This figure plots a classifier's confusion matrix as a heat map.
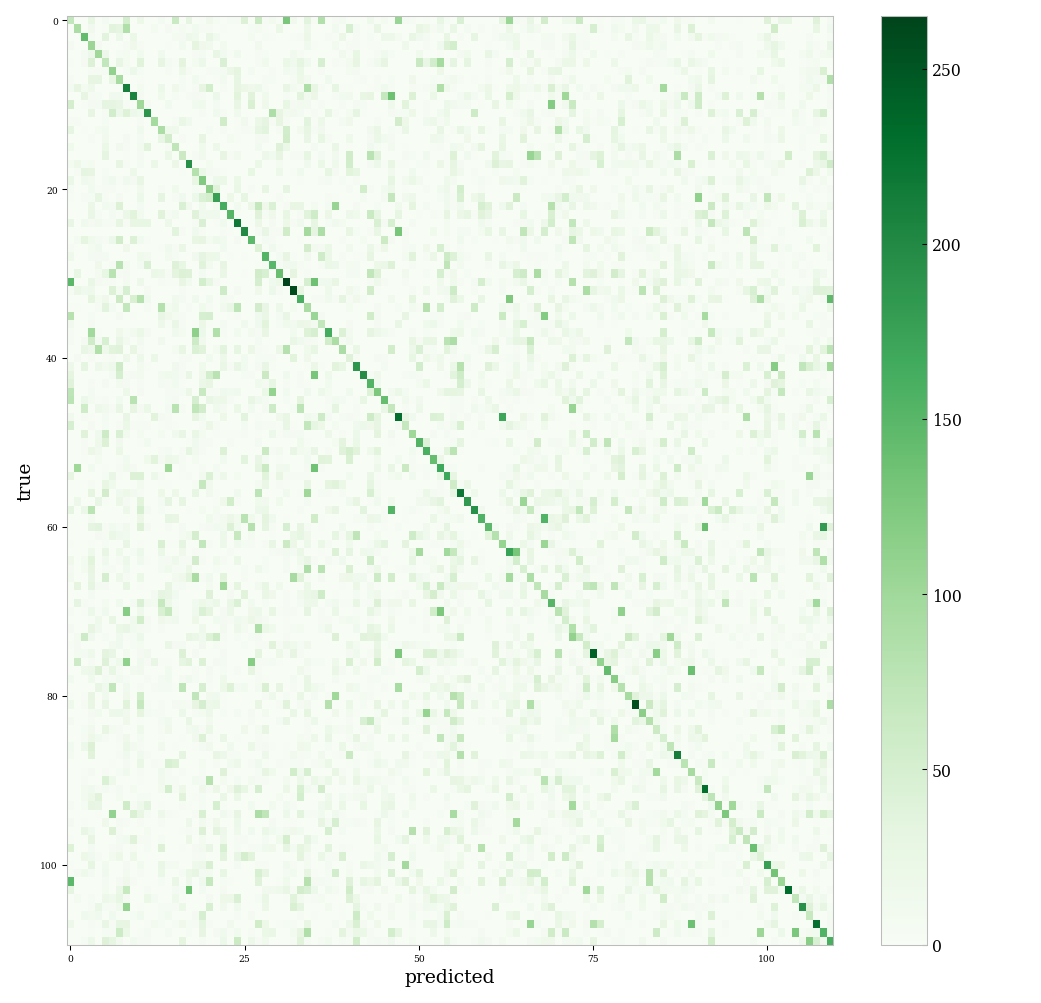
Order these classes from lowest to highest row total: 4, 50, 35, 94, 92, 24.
4, 92, 50, 35, 24, 94
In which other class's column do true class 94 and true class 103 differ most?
17
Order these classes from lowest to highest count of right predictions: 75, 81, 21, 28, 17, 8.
28, 21, 17, 8, 75, 81
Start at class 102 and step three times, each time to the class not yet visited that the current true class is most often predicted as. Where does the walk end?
35
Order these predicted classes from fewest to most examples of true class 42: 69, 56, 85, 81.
81, 69, 85, 56
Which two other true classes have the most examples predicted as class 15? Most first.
46, 0
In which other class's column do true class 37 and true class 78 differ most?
18
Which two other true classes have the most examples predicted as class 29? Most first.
44, 11
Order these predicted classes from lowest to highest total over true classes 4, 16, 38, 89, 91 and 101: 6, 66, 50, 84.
6, 50, 84, 66
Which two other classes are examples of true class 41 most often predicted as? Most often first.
101, 109
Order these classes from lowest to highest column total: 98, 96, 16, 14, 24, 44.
96, 14, 16, 98, 24, 44
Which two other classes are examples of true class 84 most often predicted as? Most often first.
78, 102
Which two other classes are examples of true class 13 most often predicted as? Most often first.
70, 31
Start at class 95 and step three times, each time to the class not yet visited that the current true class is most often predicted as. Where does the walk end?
104
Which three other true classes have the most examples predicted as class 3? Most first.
37, 58, 38
